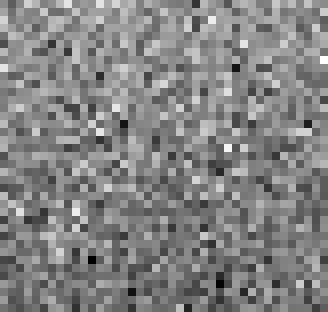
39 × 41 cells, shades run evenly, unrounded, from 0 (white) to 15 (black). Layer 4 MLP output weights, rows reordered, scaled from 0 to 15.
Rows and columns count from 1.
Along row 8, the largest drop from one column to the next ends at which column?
41
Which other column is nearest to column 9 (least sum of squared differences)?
5
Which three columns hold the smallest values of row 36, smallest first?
38, 40, 13
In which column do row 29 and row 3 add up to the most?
26
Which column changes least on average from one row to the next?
18
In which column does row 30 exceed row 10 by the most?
16
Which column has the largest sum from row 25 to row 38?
28
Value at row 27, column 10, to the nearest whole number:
1
